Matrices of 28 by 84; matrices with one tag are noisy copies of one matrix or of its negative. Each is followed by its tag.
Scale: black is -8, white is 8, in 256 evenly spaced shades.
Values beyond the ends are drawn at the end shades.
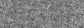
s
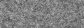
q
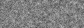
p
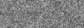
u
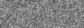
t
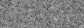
s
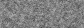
q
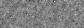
t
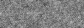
u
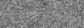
u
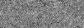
u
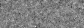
p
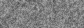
t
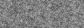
s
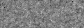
p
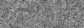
t
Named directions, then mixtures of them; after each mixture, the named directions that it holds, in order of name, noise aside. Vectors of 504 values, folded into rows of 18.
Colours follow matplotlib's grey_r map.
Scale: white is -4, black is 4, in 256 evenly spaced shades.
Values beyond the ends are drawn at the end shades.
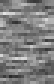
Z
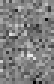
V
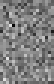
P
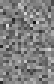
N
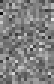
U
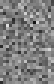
N.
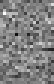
N, U, Z.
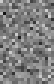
N, U.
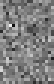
P, V.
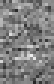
V, Z.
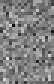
P.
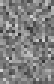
N, P, V.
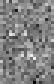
V.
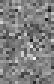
U, V.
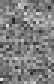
N, Z.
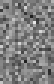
N, U.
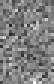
N, V.
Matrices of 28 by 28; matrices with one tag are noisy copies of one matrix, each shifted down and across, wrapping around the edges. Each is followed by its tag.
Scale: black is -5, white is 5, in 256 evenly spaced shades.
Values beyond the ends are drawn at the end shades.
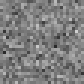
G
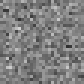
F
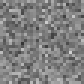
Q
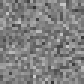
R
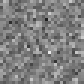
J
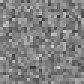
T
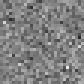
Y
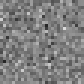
R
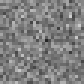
R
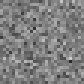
G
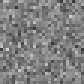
Y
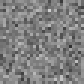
Y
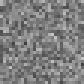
G
